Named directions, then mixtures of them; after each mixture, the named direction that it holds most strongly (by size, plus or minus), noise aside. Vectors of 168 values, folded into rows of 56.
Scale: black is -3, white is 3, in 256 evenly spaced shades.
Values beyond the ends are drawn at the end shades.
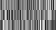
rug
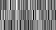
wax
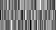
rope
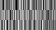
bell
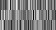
wax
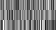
rug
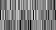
wax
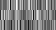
wax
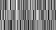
wax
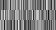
wax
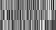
rug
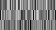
wax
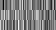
bell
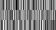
bell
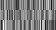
rug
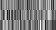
rug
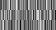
wax
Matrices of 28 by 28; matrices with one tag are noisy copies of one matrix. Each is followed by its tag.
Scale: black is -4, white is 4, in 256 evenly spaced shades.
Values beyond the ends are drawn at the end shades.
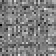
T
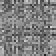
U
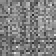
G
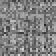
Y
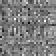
T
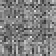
U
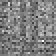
G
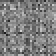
Y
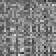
Y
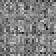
Y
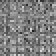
Y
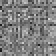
T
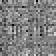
T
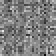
U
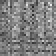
G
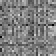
T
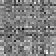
U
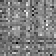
G
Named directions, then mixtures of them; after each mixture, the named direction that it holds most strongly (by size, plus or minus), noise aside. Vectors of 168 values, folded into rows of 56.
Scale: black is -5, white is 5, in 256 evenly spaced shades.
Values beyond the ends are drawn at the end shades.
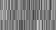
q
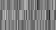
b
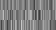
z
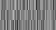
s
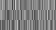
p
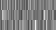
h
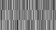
p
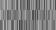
q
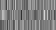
h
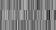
b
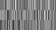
p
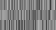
q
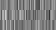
b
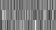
h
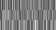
p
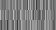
s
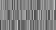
p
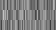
z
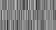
s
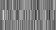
b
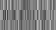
b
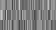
p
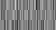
s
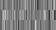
b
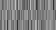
s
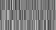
p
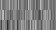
z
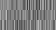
q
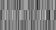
b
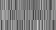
q
